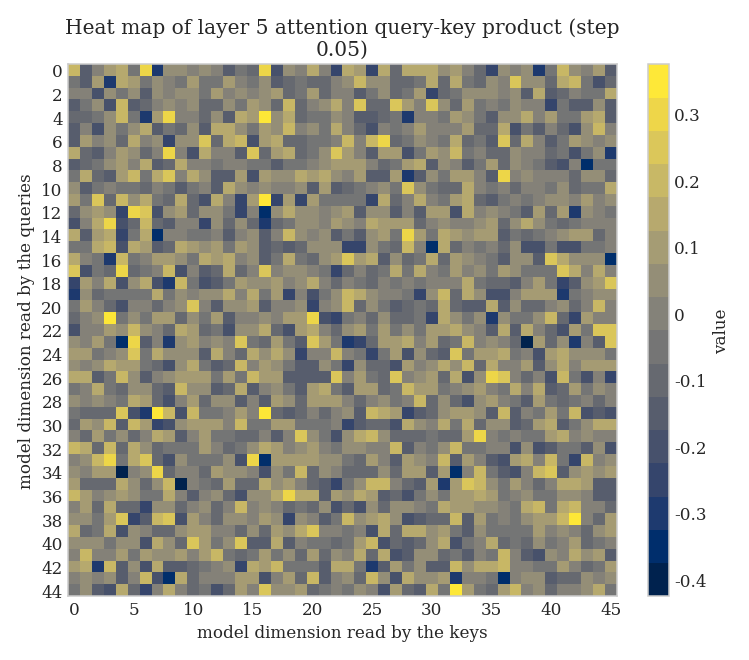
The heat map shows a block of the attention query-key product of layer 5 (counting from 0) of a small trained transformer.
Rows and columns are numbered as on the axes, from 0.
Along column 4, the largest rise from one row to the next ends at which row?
35
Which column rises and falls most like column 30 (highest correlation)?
24
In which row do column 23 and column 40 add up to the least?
23
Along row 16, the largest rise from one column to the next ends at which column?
4
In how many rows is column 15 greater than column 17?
18
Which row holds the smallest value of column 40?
3
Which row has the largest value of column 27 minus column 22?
17
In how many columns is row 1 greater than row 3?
25
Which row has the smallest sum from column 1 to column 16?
14
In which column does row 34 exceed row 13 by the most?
7
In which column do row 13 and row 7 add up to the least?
16
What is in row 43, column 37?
0
